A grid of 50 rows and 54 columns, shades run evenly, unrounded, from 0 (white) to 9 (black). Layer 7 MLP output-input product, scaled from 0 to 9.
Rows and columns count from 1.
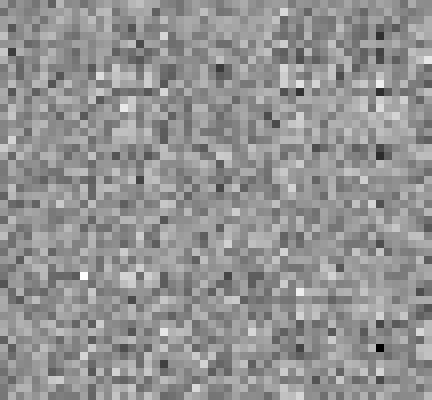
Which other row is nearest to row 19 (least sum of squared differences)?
5
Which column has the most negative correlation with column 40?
54
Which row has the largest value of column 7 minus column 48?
11
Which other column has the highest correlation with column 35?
10
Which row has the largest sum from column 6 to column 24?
23
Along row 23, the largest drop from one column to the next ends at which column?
19
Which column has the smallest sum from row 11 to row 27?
51
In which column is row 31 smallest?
29
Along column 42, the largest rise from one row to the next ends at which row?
42
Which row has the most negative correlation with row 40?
8
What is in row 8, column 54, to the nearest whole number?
1
